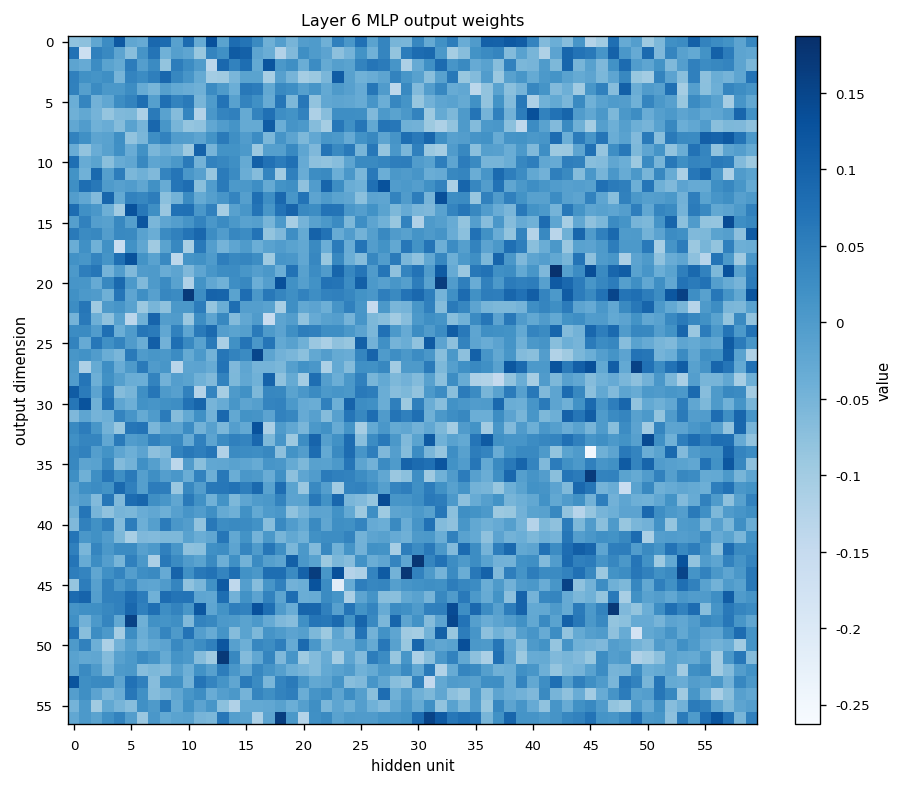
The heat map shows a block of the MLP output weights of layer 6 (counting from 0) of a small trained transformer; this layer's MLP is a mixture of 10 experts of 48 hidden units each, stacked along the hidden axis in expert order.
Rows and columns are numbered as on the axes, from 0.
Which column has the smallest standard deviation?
15
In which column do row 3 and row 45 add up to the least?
14
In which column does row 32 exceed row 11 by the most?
16
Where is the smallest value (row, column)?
34, 45
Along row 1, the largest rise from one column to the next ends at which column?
2
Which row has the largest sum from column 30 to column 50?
21
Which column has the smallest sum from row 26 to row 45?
20
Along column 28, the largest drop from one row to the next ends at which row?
4
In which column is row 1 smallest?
1
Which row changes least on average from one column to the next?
41
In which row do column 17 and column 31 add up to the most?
25
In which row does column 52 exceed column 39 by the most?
7
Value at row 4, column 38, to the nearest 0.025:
-0.075
